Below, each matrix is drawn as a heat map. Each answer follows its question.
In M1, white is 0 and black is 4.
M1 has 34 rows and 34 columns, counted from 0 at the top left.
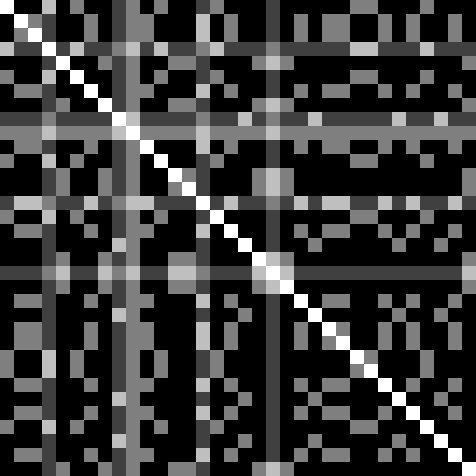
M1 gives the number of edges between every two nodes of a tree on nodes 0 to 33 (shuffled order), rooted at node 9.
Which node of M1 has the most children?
14
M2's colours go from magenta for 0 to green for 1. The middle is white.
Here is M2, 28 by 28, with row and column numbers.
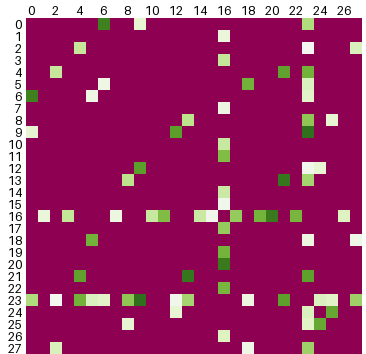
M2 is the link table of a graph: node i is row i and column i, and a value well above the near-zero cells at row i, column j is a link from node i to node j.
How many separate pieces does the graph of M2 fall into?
2
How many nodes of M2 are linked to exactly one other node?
12
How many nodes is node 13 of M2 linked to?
3
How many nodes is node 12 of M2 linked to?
3
